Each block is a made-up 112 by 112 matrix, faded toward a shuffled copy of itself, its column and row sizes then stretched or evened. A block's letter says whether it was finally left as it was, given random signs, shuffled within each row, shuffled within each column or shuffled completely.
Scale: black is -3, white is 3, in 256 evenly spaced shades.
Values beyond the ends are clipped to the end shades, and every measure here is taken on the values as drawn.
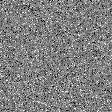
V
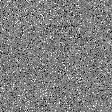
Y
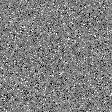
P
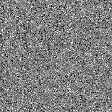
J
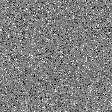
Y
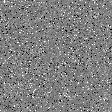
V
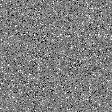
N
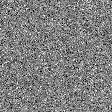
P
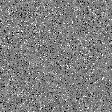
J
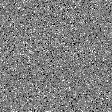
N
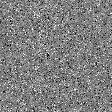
Y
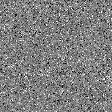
N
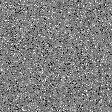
P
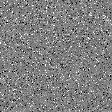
N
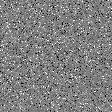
P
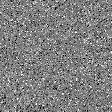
J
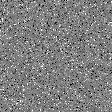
P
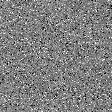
V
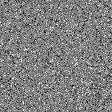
Y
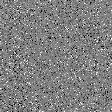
J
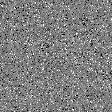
N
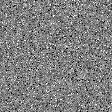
N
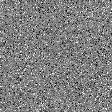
J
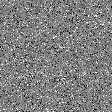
V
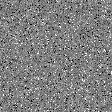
Y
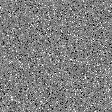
Y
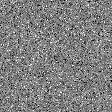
P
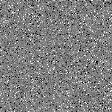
J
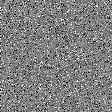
Y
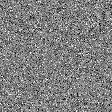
V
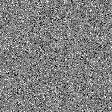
Y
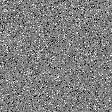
P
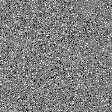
N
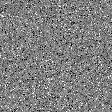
P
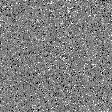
Y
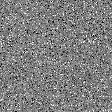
N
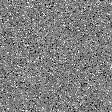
P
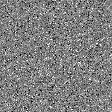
Y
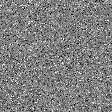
V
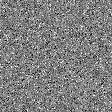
P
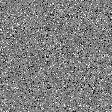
V
